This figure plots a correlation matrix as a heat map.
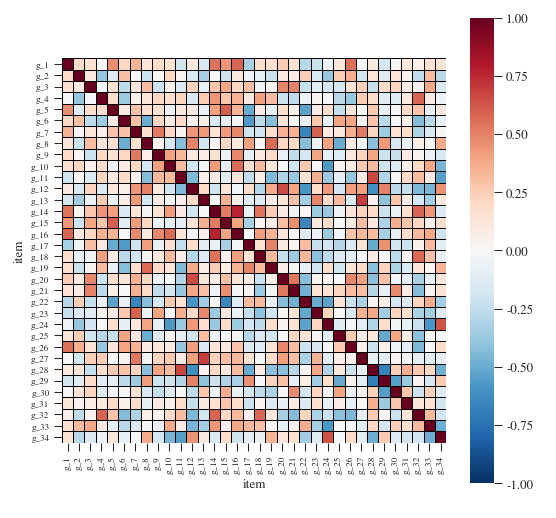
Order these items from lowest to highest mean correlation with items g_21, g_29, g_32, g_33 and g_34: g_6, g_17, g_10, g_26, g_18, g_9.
g_6, g_9, g_10, g_26, g_18, g_17
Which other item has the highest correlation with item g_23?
g_7
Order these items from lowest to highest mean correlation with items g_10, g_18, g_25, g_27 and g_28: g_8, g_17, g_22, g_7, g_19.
g_8, g_17, g_19, g_22, g_7
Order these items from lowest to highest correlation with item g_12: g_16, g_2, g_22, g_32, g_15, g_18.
g_22, g_32, g_18, g_2, g_16, g_15
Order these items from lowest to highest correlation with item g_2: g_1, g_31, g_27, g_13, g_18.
g_13, g_27, g_18, g_31, g_1
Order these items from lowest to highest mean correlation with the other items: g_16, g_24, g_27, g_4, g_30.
g_24, g_30, g_4, g_27, g_16
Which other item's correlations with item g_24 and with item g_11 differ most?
g_34
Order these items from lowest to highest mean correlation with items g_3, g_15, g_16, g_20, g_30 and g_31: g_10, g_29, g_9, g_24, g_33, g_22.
g_22, g_29, g_24, g_9, g_10, g_33
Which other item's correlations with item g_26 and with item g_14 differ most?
g_32
